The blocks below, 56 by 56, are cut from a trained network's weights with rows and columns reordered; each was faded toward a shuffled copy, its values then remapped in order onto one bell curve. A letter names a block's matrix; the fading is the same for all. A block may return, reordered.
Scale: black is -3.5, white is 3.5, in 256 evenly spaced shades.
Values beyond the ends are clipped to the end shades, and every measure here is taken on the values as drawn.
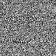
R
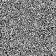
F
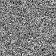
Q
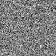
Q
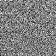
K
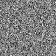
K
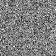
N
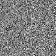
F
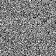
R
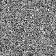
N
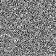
Q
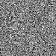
Q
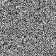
F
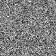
R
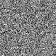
Q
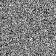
R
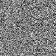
F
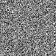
F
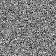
N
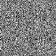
F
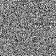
N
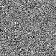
F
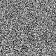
R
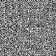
Q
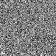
N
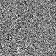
Q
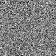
R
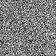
N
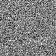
Q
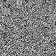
F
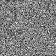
K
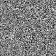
N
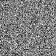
N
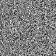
F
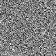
F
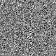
F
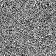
K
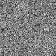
K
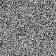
F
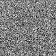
N
